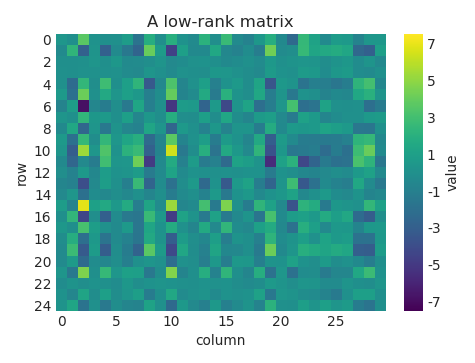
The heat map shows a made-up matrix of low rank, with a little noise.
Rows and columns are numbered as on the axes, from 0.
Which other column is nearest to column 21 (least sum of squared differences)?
17
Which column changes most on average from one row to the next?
2
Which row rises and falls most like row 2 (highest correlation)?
3
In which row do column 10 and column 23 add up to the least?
6
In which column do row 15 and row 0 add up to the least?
21
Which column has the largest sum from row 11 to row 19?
19
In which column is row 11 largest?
7
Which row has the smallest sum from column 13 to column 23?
11
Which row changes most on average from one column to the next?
10
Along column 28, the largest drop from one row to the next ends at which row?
16
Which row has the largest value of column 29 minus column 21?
15
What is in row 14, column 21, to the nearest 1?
1
